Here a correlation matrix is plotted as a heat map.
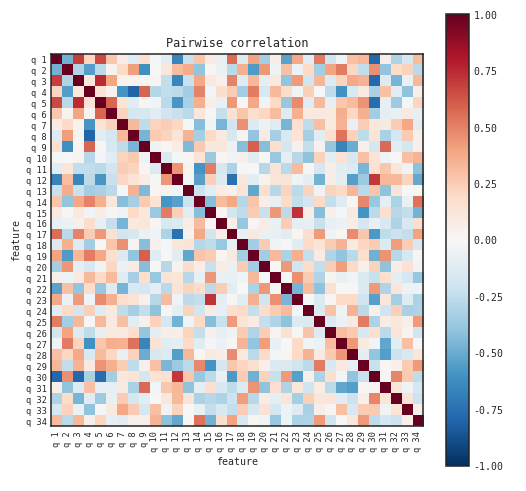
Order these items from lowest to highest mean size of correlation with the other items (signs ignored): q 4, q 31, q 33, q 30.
q 33, q 31, q 4, q 30
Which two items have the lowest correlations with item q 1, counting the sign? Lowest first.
q 30, q 12
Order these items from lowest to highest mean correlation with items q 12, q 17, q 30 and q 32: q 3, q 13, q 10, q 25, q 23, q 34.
q 3, q 23, q 34, q 25, q 10, q 13
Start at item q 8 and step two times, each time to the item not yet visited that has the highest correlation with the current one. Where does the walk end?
q 2
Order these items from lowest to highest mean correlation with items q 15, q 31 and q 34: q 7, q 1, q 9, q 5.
q 7, q 5, q 1, q 9
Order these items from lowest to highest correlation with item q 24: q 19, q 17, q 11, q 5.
q 19, q 5, q 11, q 17
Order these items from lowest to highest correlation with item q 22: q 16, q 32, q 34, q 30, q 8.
q 8, q 34, q 32, q 16, q 30
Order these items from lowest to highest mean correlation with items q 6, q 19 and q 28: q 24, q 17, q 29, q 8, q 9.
q 8, q 9, q 24, q 29, q 17
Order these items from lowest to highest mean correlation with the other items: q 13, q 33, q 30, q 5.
q 30, q 13, q 33, q 5
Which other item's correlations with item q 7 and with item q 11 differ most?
q 29
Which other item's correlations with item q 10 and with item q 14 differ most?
q 4
